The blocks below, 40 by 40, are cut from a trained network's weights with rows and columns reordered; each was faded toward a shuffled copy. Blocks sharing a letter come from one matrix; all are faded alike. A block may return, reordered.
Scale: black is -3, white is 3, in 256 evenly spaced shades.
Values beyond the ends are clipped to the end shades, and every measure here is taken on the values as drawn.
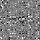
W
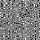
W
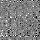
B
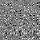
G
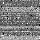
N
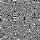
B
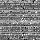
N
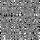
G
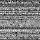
N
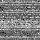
N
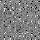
B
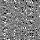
W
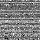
N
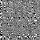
B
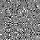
W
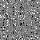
W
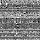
N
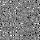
B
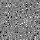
B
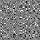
W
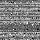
N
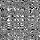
G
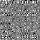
G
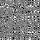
G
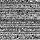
N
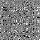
W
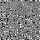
W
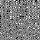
B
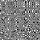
G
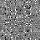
W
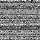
N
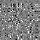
W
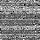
N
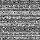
N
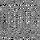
B
